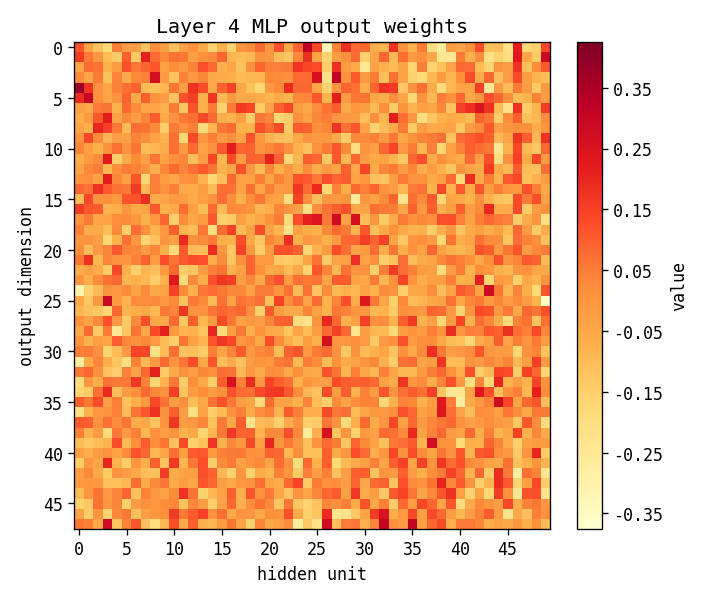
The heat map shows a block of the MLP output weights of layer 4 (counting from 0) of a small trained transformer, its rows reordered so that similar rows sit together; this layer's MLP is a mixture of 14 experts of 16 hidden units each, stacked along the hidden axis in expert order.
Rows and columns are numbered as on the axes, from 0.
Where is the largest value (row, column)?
4, 0
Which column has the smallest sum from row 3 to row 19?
44
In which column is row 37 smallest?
18
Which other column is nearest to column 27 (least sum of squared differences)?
25
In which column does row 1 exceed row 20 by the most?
24
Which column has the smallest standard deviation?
36
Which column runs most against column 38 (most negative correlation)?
46
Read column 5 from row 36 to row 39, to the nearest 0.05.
-0.1 0.05 0 -0.1
